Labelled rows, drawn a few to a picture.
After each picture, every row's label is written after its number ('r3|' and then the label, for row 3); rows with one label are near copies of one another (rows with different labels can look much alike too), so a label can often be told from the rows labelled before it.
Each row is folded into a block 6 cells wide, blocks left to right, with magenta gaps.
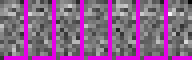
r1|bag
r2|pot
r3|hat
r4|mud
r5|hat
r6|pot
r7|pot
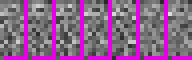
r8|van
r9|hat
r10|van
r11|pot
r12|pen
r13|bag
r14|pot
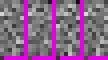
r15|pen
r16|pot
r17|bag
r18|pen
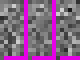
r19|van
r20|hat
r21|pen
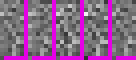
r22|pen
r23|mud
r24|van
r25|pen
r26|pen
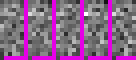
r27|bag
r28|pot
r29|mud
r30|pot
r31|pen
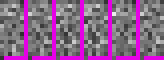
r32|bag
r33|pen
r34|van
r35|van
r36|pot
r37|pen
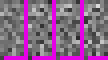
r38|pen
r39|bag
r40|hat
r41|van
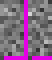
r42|bag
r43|pen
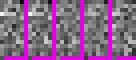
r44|pot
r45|pot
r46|van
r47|bag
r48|mud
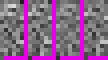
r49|hat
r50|pen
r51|bag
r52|pen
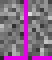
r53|bag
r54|pen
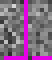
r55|van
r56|bag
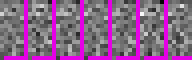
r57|pen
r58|hat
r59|bag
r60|pen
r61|mud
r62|pot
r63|van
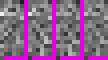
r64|pot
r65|pen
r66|bag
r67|pen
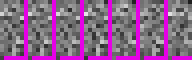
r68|pen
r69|pen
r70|pen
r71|pen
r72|hat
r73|mud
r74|pot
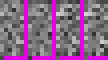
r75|pen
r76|bag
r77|mud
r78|mud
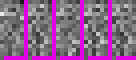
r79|pot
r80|van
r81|mud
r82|van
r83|van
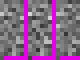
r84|pen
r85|pen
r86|mud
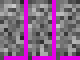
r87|hat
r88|bag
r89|mud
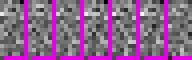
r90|pot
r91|hat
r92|pen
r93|pot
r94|pen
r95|pot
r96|bag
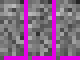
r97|hat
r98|mud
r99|pot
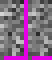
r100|mud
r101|mud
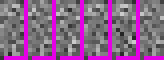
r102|bag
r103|pen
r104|pen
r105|bag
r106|hat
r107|pen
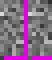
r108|pen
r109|pot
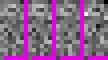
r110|hat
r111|hat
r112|bag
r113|pot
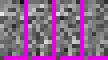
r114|pot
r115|van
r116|pen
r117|mud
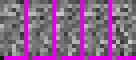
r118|bag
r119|mud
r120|mud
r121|mud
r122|van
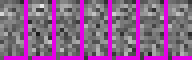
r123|pot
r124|hat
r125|hat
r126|bag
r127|mud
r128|bag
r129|bag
